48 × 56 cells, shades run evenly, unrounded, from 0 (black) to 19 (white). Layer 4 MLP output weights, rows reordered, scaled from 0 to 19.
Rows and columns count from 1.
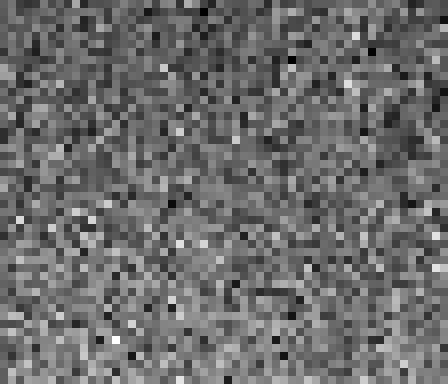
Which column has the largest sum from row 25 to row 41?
12
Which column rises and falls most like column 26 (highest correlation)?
19
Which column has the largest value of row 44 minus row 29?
11
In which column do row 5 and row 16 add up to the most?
45
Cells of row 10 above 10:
9
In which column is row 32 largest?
15
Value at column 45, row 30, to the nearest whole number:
6
